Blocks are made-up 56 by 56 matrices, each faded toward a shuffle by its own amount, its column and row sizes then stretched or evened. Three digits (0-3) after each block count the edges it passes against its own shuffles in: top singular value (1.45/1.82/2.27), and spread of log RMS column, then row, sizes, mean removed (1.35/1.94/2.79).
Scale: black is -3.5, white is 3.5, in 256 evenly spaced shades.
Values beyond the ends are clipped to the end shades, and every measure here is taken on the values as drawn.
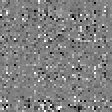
1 2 2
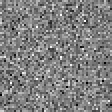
0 0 0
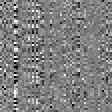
3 3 0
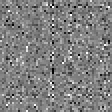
2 2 1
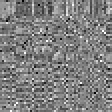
3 1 0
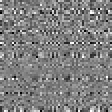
3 1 3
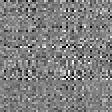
3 2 3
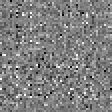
1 1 2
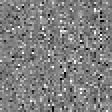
1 2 0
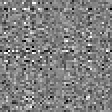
2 2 2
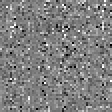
0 2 1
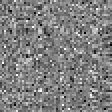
2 1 0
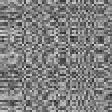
3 1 1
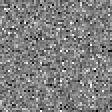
0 0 1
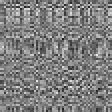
3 2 2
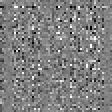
0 3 2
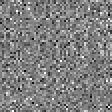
2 0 0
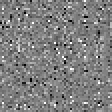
1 2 1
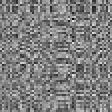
3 2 2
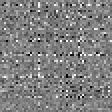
2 2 3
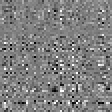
2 2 3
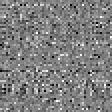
2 0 2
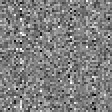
1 2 0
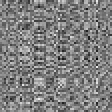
3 2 1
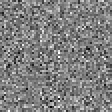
1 1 0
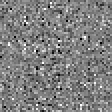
1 1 1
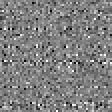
2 0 2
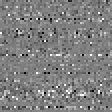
0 0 3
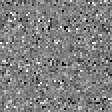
0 0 2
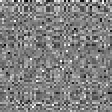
3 0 2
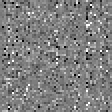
0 2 0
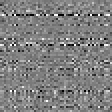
3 0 3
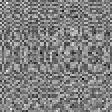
3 0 1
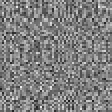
3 1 1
